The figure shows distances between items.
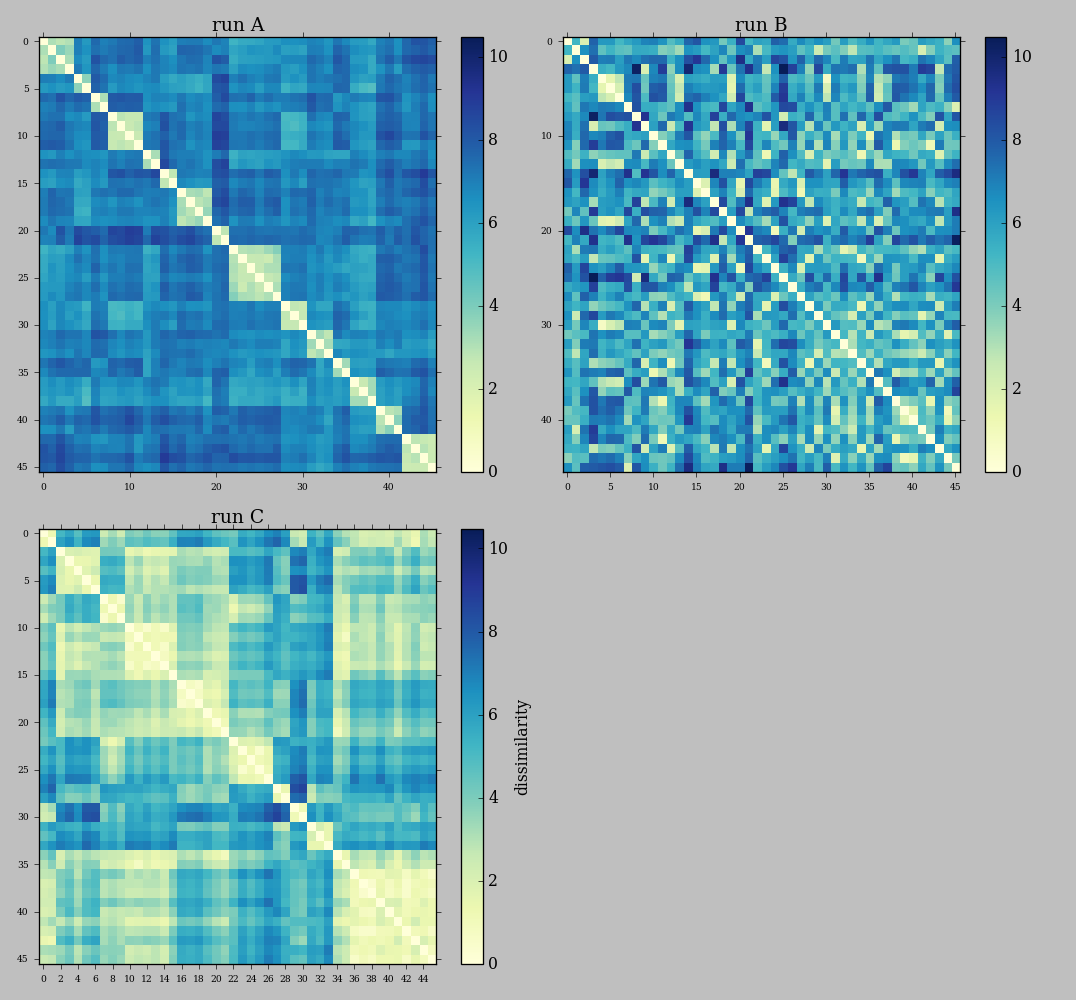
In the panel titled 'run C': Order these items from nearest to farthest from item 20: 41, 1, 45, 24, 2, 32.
2, 41, 24, 45, 32, 1
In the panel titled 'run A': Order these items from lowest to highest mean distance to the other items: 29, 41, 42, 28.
28, 29, 42, 41
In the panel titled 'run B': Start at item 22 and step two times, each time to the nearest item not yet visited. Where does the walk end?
33
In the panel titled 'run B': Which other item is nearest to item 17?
23
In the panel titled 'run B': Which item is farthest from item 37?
45
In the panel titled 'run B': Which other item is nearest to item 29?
41
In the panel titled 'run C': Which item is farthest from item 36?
26
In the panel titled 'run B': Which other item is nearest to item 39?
44
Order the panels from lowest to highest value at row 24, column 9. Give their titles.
run C, run B, run A
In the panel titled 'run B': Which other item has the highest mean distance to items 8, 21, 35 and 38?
3
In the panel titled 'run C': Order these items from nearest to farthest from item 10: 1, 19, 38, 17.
38, 19, 17, 1
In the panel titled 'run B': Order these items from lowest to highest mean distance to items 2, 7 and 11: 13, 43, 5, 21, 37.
43, 13, 37, 5, 21
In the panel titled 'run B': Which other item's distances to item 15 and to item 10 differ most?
35
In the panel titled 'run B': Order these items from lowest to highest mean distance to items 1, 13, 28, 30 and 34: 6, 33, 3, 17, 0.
6, 33, 17, 3, 0
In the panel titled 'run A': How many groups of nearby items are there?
15
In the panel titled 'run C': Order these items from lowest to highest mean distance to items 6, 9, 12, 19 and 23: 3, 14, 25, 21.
21, 14, 25, 3
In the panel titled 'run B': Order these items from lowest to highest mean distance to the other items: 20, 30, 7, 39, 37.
30, 39, 37, 7, 20
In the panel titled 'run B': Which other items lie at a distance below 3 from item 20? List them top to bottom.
15, 16, 24, 27
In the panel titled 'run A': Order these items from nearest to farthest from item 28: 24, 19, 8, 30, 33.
30, 8, 33, 19, 24
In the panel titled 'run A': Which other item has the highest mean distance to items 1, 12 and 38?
44
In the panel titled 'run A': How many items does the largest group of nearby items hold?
6
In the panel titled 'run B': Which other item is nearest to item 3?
9
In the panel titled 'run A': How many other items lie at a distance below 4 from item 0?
3
